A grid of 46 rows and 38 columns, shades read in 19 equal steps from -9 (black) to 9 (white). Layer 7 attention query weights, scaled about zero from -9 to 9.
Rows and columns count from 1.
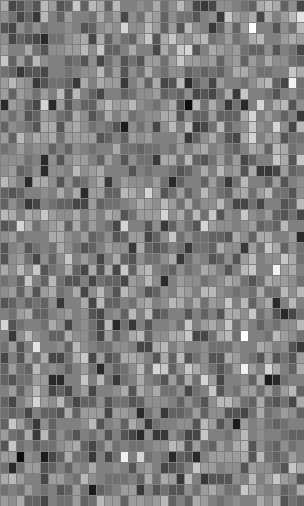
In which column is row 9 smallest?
30
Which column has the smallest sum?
12
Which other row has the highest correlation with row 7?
2
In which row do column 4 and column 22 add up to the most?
31
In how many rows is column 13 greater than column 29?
19
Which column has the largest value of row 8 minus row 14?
37
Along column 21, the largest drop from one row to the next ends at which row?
21
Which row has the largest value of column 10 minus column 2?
1
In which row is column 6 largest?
10
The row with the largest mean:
20
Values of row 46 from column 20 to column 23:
2 4 -2 0
